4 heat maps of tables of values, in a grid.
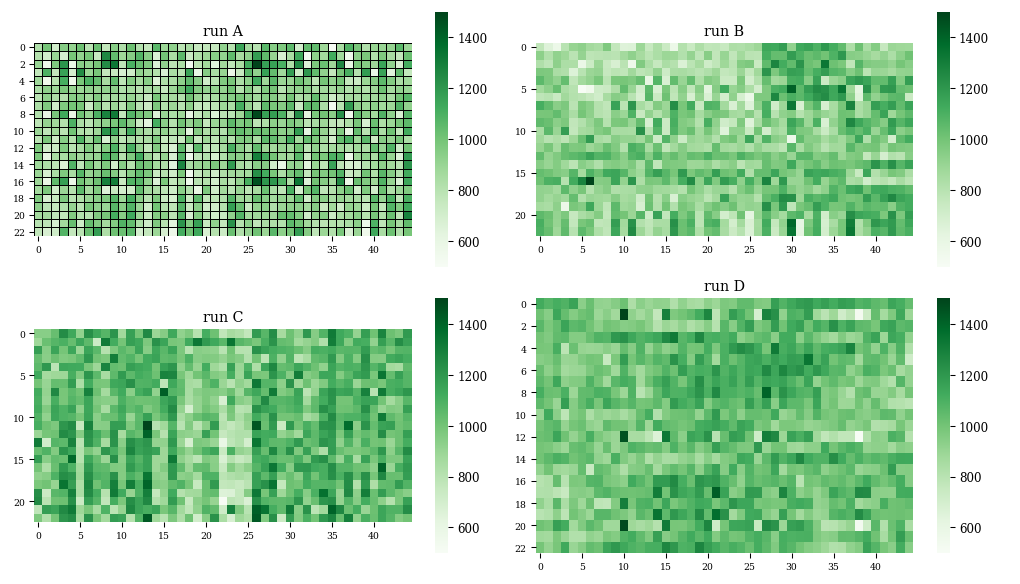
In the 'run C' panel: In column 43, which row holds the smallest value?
4
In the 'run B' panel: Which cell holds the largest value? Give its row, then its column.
16, 6
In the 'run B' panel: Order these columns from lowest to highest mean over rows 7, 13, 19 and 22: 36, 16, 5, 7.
7, 36, 5, 16
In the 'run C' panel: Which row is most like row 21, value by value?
14
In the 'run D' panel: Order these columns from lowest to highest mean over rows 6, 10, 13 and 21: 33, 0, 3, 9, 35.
3, 9, 0, 35, 33
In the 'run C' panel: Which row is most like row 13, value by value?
20
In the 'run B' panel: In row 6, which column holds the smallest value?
25
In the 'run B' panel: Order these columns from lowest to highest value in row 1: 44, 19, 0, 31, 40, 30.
19, 40, 0, 44, 31, 30
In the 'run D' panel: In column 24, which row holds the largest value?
4
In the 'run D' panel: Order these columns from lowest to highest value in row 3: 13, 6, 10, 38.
38, 6, 13, 10
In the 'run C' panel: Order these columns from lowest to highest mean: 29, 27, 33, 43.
29, 33, 43, 27
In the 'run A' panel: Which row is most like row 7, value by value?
0
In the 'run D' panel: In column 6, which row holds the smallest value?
15
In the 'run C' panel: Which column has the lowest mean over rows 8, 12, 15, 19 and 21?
22
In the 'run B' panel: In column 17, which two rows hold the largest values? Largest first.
15, 16
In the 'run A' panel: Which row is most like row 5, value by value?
6
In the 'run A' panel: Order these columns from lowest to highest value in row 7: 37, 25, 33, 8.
8, 25, 33, 37
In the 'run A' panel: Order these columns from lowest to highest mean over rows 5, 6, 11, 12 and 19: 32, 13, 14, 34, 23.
13, 34, 32, 14, 23
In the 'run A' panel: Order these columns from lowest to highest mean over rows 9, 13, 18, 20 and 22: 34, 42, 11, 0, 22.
22, 0, 34, 42, 11
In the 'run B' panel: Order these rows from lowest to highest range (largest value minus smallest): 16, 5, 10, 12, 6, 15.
12, 15, 10, 6, 16, 5
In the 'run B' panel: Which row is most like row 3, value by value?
1
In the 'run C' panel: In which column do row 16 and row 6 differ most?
41
